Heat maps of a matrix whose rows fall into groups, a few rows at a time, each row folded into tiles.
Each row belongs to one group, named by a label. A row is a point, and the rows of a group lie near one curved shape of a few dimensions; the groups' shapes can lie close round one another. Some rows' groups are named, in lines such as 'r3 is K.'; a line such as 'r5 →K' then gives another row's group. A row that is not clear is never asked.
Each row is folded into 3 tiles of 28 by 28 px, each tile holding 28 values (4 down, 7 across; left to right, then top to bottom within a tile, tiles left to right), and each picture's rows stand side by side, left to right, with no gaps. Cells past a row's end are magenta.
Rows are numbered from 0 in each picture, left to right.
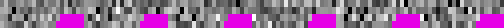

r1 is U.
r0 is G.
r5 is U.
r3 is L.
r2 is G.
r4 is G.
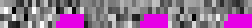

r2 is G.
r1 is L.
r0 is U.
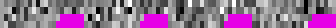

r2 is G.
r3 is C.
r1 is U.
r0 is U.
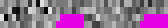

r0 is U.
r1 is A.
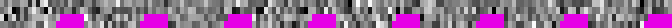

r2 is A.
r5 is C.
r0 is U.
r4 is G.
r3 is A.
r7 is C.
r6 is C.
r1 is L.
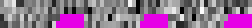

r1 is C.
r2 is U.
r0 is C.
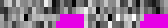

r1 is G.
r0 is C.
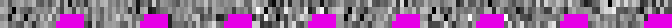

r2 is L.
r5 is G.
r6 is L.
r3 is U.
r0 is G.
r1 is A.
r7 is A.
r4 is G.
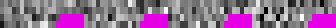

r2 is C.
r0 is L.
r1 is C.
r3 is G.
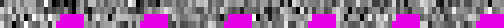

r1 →C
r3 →U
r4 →G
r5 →U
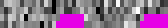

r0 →C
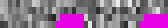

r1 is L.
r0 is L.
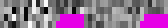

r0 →U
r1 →A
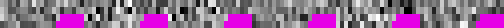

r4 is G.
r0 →L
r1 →U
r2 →U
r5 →L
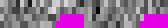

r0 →L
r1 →G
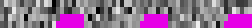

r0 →C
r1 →U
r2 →C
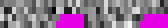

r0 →A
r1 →L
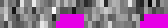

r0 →L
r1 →A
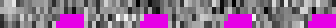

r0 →C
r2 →A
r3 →L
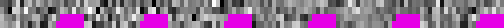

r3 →L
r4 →A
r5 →A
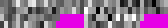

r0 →L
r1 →G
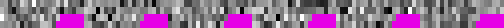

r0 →L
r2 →C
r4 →A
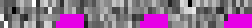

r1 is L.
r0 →L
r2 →A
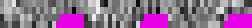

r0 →C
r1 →C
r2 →L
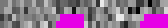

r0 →C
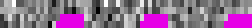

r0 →C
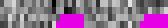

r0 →C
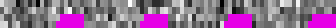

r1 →C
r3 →L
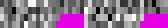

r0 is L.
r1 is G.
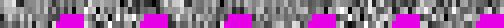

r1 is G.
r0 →C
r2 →C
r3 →C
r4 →U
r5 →U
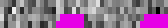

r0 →A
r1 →C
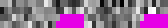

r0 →C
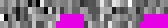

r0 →U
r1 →L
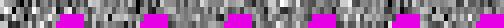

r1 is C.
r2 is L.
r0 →U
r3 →L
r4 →C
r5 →G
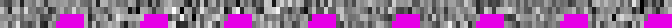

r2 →U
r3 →A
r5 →C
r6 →A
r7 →C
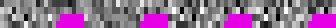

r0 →G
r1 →L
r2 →U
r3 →U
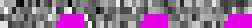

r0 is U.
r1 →L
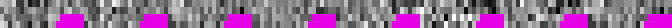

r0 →U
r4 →C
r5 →G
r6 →A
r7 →C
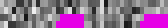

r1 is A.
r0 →U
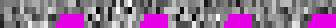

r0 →L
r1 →U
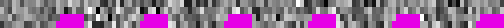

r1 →U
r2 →U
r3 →C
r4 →U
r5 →U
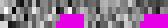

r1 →G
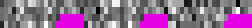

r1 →L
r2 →U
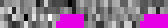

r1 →C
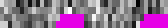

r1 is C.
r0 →U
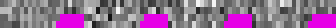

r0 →A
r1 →U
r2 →L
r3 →L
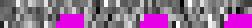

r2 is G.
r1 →G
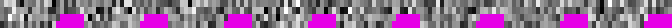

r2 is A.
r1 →U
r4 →A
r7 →G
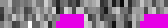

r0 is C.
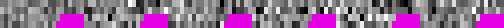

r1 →C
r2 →C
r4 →G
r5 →G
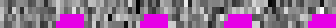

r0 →A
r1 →C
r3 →U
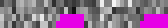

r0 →G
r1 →L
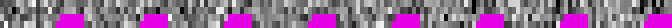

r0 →L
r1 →L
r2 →L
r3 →L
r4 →L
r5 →C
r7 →A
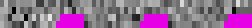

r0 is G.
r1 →L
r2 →A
